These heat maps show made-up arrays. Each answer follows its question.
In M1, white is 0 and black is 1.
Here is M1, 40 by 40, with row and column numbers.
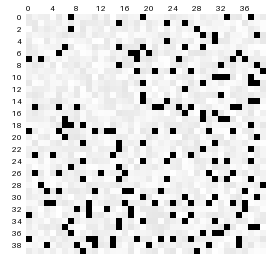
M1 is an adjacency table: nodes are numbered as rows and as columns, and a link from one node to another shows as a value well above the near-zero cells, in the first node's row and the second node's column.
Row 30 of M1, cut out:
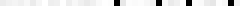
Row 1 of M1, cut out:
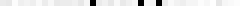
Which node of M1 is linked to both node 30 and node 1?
node 26
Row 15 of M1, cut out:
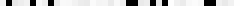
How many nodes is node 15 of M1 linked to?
9
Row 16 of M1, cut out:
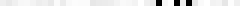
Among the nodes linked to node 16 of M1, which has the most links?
node 31
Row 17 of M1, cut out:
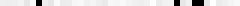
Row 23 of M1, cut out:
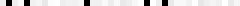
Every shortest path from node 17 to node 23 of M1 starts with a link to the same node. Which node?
node 33
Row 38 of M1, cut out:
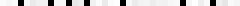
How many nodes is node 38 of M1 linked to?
7
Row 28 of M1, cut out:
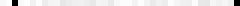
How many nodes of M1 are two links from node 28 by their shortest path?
2
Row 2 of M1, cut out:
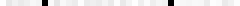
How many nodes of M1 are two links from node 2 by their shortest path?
6
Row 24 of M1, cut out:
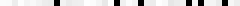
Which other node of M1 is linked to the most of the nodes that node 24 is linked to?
node 27
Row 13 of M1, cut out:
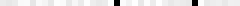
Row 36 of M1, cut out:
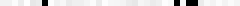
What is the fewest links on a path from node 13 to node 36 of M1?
2
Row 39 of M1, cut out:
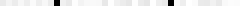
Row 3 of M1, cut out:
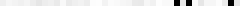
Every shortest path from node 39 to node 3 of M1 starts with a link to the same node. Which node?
node 9
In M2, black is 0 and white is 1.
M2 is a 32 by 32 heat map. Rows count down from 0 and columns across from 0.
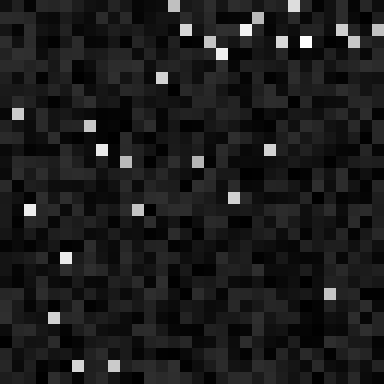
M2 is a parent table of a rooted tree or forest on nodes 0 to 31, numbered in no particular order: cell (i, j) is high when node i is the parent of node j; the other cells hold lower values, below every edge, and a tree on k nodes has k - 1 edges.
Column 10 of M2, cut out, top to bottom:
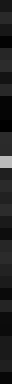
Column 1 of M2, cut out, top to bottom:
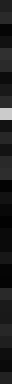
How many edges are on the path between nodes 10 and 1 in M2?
5
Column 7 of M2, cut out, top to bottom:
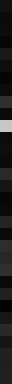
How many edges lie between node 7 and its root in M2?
4
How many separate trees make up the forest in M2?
5
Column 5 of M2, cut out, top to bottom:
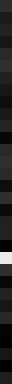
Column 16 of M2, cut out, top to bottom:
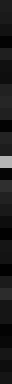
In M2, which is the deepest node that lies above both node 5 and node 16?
30
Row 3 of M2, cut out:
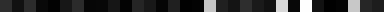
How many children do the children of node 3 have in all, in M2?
2
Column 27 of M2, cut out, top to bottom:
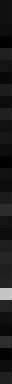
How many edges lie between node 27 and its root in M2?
2
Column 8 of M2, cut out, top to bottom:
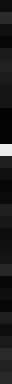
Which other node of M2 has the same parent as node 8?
22
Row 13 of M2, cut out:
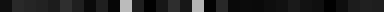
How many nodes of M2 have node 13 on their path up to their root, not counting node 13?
4
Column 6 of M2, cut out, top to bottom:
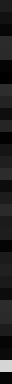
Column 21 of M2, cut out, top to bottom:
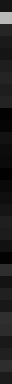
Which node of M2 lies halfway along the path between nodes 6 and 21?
9
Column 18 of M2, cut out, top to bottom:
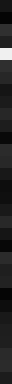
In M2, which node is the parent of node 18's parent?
26
